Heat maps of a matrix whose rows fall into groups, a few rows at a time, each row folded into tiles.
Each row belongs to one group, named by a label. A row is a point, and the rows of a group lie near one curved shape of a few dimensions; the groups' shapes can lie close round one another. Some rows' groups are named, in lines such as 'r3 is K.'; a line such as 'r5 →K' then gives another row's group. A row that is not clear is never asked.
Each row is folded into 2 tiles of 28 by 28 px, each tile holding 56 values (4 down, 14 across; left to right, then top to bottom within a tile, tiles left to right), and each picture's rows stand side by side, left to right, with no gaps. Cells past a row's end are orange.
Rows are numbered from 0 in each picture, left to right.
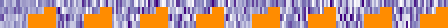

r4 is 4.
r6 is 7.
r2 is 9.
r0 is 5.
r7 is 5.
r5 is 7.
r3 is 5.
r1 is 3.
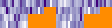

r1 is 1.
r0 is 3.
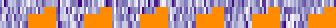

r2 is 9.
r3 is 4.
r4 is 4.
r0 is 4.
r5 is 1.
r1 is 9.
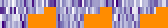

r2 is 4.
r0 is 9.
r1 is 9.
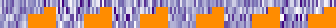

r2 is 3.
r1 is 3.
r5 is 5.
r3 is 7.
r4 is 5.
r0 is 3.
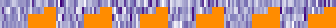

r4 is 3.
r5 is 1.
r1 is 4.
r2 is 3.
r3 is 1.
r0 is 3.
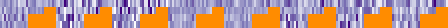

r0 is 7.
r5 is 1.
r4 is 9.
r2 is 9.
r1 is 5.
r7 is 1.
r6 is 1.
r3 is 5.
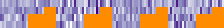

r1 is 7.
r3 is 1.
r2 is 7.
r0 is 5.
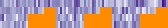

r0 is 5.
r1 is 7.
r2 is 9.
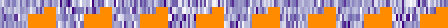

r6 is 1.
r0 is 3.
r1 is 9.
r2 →4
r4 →1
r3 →5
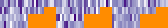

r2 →9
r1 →7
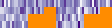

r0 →4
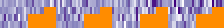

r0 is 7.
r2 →1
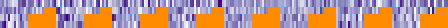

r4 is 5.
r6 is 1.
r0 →1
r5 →7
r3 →9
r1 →3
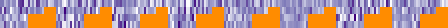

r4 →7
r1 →5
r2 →1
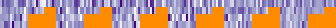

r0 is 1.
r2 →4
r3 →7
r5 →9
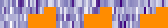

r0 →7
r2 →1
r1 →1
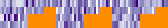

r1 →7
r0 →7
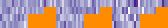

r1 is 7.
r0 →3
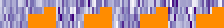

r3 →4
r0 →7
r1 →3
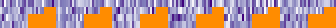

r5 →5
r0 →4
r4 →7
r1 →9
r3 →3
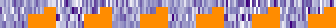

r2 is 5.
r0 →3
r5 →7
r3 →7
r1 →5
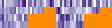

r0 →9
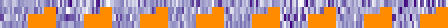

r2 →7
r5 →7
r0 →5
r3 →9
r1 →3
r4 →3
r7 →9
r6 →3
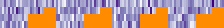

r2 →4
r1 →5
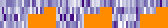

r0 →3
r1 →7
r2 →1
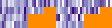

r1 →5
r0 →1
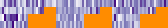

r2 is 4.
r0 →5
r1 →7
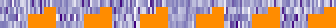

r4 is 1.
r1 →7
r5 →5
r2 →4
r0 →7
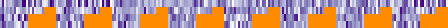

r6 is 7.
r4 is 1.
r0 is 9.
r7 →9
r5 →3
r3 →3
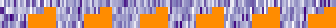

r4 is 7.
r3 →1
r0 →3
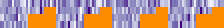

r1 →1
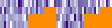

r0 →7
